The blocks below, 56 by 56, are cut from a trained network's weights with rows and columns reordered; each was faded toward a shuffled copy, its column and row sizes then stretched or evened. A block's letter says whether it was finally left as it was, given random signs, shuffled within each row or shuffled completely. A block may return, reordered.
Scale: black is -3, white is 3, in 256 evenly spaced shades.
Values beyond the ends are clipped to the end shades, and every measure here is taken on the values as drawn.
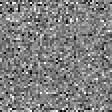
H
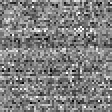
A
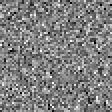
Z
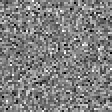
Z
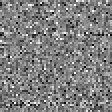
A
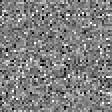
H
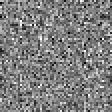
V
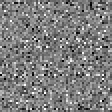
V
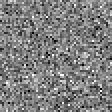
Z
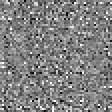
V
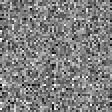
V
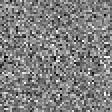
H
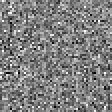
V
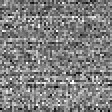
A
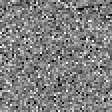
Z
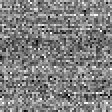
A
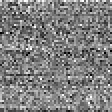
H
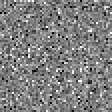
Z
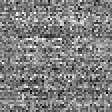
H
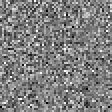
H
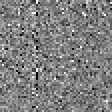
H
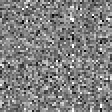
V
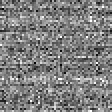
H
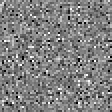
V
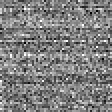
H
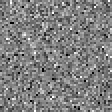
Z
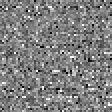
A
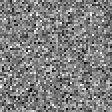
Z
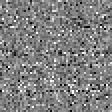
A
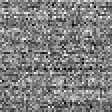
H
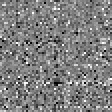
V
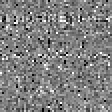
H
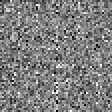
V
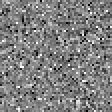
Z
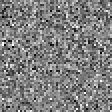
V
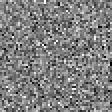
Z
